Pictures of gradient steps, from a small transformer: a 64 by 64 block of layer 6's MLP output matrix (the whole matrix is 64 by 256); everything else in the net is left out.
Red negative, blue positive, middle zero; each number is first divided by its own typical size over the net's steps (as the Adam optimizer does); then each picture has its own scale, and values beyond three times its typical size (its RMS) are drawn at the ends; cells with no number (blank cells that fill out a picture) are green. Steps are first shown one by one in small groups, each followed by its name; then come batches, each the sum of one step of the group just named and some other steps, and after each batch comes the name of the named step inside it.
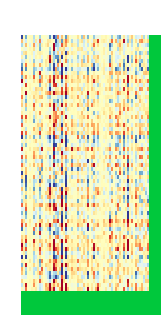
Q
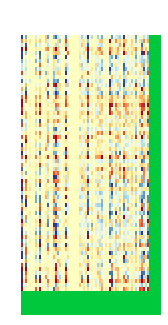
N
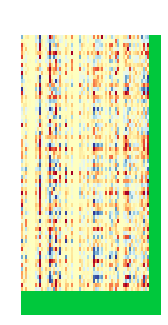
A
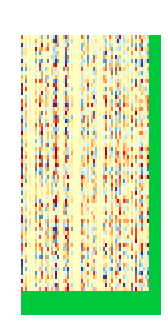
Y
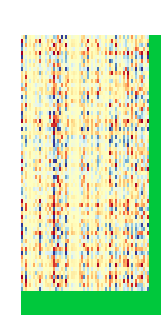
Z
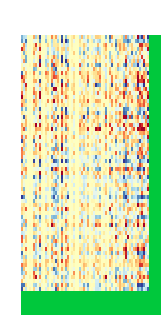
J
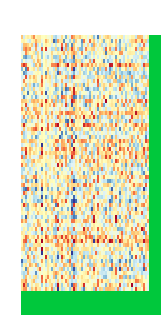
Y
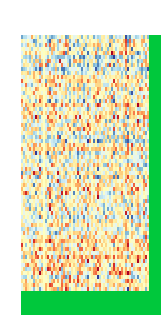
Q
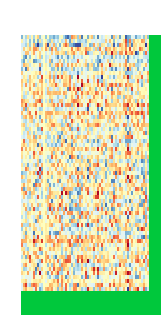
Q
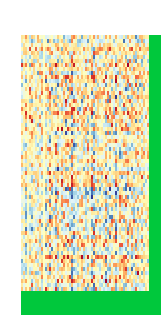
Y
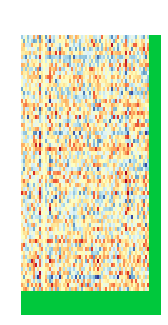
A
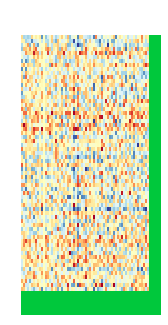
Y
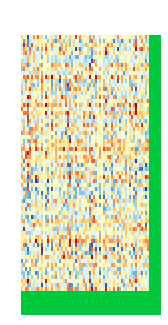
Y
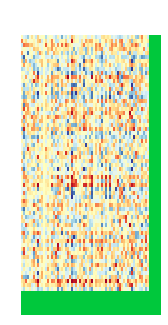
Z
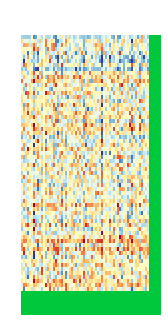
Q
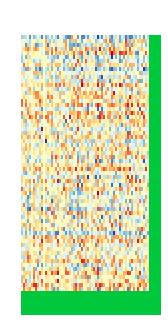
N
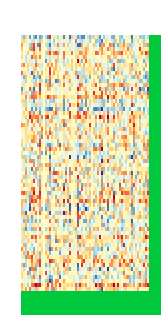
A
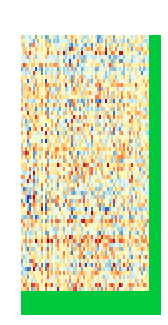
Y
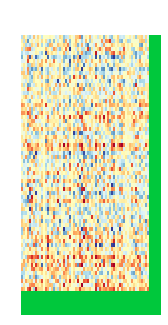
N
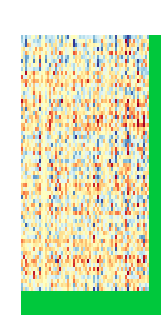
J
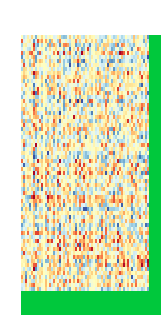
Z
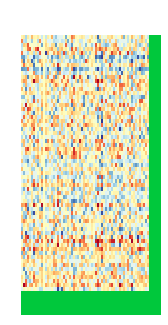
Z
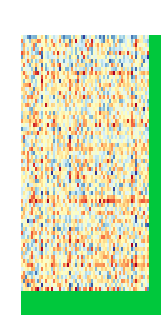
Z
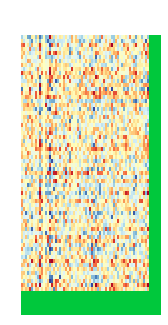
A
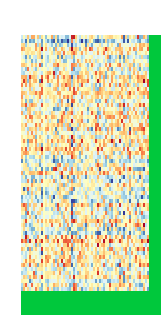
J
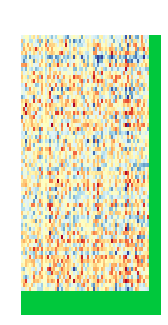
Z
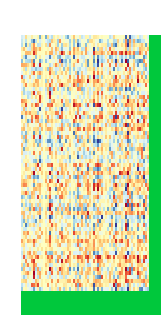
J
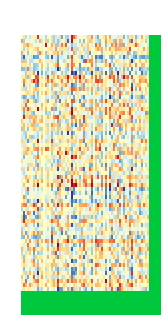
Z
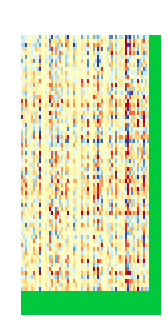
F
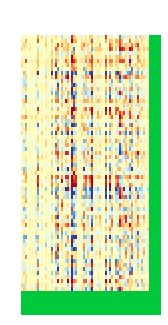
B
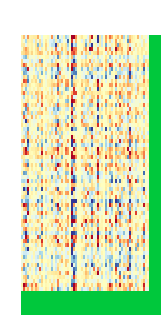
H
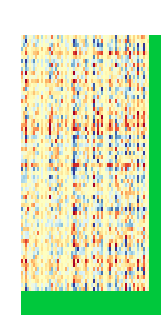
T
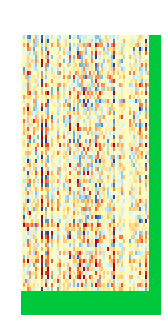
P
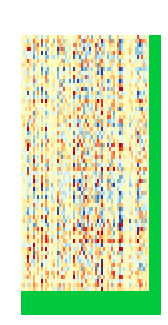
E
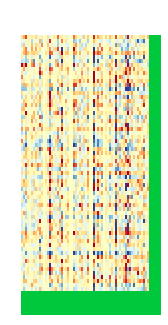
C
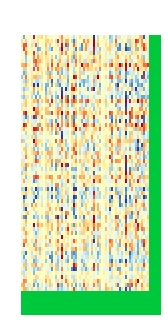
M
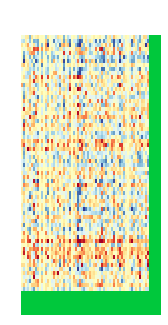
E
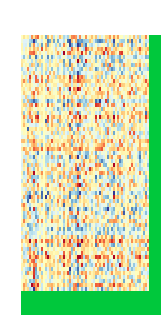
H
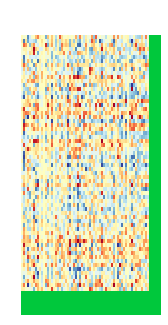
M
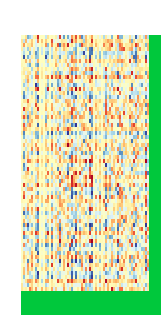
B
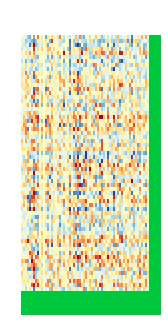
T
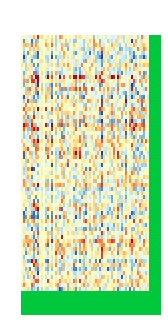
M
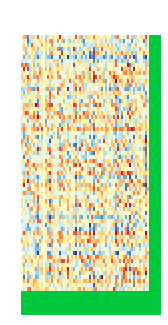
C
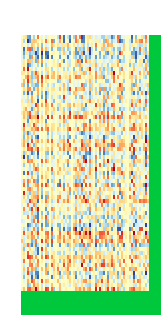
E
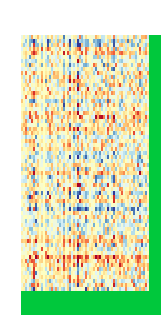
T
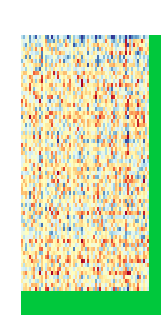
F
